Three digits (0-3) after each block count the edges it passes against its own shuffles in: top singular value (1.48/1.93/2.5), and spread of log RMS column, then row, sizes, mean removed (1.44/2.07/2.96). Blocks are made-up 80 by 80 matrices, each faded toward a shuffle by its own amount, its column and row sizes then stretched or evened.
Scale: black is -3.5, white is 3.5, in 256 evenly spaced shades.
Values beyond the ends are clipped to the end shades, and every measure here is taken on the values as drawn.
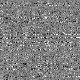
1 0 3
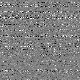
1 0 3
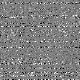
0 1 3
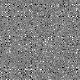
0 2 2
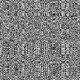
3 2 1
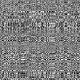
3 1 3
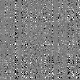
2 3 2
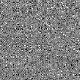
2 1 1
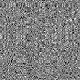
2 0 0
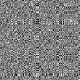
3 2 2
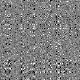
2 2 2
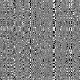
3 3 0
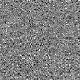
2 1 1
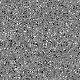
1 0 1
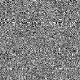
2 1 2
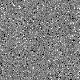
1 1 0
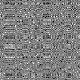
3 0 2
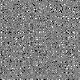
2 1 2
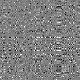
3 1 2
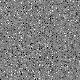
1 1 0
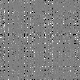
1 3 2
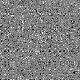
2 1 1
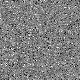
0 0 1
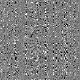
2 3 1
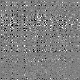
2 2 3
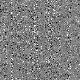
1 2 0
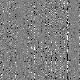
1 3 0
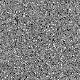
0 1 1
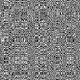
3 2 1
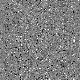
0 1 0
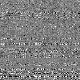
2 0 3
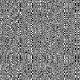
3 3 0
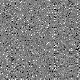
2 1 0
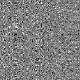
2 2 0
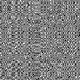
3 1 1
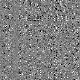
1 2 1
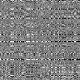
3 1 3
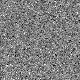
0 0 1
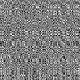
3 0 2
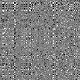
3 2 2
